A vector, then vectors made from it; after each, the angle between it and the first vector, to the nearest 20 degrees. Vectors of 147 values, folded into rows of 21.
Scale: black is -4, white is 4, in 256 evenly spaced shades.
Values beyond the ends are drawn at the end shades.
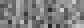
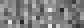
160 degrees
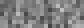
40 degrees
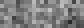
120 degrees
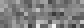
100 degrees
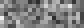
100 degrees
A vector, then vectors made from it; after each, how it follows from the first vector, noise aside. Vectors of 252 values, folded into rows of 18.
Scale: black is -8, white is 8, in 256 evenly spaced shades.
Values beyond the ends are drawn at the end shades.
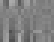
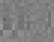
wrapped around, shrunk.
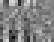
scaled up.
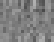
reversed.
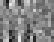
scaled up.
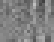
reversed.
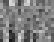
scaled up.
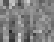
scaled up.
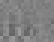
wrapped around, shrunk.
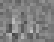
wrapped around, negated.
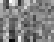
scaled up.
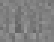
wrapped around, shrunk.
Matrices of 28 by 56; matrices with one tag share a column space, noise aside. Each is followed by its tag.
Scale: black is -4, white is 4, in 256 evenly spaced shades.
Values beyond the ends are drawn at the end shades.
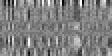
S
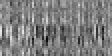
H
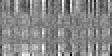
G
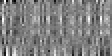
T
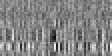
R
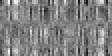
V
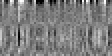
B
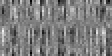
V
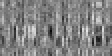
H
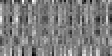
T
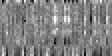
T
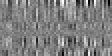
S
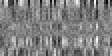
S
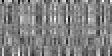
T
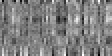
T
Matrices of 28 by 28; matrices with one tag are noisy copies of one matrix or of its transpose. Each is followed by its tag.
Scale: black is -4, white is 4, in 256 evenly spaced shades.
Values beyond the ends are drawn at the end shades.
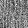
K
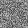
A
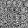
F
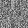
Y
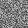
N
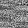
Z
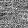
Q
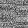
Z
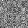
F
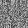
Y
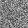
A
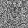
F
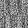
Z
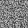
N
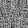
Y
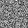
N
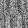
Z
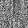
Q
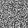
N
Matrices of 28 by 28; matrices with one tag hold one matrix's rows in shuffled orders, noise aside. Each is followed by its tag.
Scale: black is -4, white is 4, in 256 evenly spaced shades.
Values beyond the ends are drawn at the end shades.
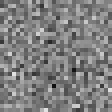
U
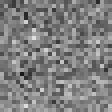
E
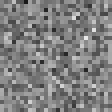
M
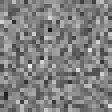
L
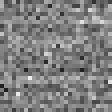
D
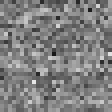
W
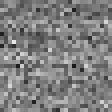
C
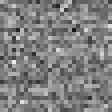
C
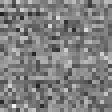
C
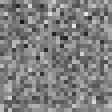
M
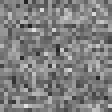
E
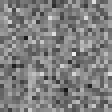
M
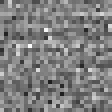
D
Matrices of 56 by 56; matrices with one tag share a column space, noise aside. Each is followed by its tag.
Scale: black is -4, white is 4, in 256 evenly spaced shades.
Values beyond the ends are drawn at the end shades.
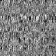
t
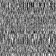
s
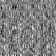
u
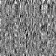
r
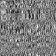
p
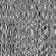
u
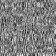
s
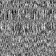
p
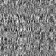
t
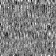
r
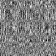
p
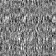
t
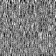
r
